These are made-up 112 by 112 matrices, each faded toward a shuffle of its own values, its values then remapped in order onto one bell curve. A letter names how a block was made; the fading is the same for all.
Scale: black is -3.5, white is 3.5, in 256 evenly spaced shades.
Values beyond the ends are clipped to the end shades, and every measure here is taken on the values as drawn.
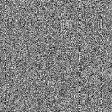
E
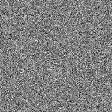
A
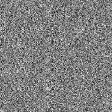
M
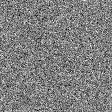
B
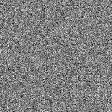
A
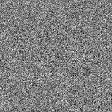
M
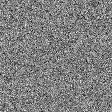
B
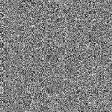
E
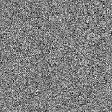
M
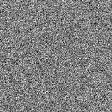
A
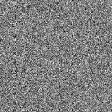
M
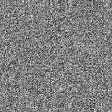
M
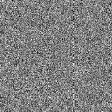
E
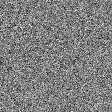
B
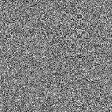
M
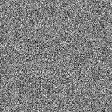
A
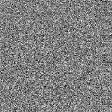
M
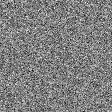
B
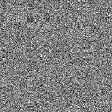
M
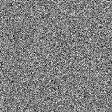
A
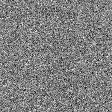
B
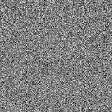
E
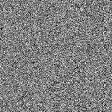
M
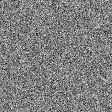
B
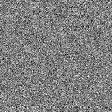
A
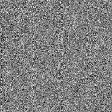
E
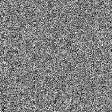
E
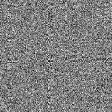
M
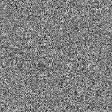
E
